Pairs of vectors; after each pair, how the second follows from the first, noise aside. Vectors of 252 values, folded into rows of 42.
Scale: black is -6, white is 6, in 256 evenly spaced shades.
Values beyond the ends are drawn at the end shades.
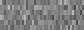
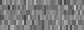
negated.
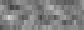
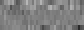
wrapped around, negated, partly zeroed.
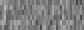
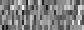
reversed, scaled up.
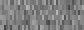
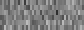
negated.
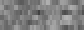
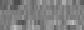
wrapped around, negated, partly zeroed.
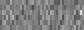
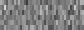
wrapped around.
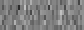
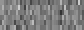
negated.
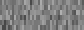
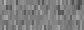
reversed, partly zeroed.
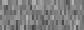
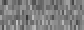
negated.
